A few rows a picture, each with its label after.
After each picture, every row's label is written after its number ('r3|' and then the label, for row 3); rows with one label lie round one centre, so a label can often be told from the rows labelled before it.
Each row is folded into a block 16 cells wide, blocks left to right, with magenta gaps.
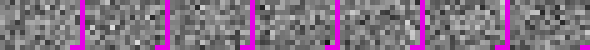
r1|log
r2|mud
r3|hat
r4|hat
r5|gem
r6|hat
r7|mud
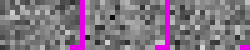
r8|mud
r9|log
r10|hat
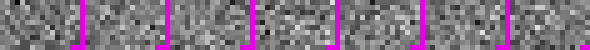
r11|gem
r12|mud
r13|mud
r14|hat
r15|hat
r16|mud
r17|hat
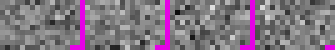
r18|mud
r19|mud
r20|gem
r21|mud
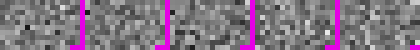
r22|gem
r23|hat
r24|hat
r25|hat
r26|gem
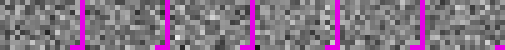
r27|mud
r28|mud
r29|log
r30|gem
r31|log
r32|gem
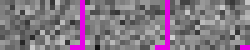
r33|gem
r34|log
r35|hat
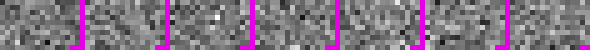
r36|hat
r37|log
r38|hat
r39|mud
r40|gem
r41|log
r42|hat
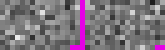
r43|hat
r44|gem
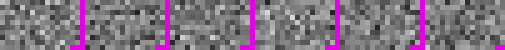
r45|gem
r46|hat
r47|hat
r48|gem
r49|gem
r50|gem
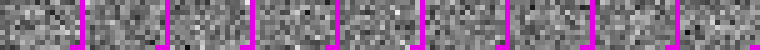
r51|mud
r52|mud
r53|hat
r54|mud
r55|hat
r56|hat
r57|log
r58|hat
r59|mud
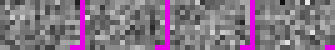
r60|gem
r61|hat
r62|hat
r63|mud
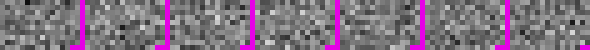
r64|mud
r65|log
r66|log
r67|gem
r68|hat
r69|log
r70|hat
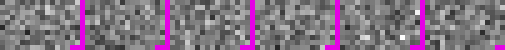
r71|gem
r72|mud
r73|gem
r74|log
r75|mud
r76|log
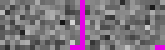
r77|log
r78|mud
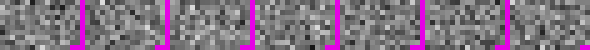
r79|mud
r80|hat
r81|mud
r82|log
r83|gem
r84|mud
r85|gem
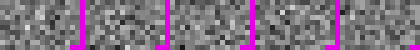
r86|mud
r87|mud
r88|mud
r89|log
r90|hat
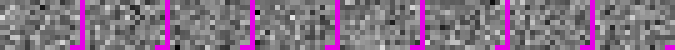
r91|hat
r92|mud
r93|log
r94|hat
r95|mud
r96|mud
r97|mud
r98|log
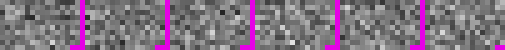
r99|mud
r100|mud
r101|hat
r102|hat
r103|mud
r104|gem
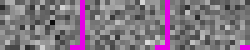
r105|mud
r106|gem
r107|log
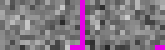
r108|log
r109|hat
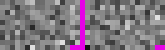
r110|gem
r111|mud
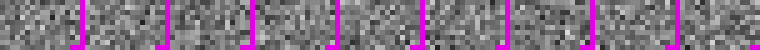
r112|hat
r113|gem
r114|log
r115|gem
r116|mud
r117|log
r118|mud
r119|gem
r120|gem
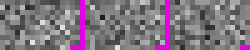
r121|mud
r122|gem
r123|log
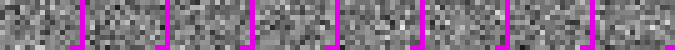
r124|mud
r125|log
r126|gem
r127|hat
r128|mud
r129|mud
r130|log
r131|log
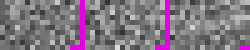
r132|gem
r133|gem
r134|gem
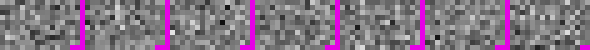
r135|gem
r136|gem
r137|mud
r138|gem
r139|mud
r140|hat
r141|mud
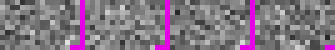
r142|log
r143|mud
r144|log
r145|mud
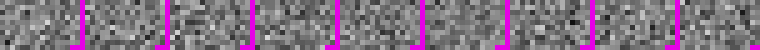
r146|hat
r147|hat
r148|hat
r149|mud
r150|mud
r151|gem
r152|log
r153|hat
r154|log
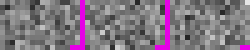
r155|mud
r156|gem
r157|mud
